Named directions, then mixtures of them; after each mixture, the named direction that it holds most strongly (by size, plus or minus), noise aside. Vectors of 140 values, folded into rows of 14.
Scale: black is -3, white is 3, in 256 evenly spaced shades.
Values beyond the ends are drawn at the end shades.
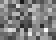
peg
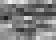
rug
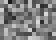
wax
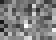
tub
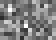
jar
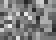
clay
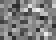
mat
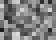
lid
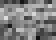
rug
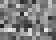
peg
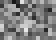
peg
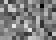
wax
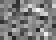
mat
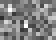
jar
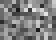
mat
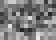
rug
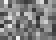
clay
